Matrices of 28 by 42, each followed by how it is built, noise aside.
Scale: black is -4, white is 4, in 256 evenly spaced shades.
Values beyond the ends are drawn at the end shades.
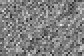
Hankel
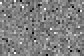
sparse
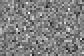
noise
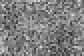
smooth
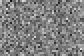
repeating rows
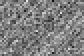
Hankel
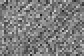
Hankel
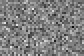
noise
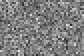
noise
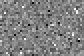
sparse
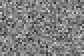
noise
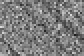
Toeplitz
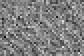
Toeplitz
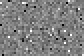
sparse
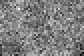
smooth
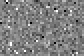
sparse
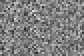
repeating rows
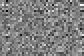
low rank
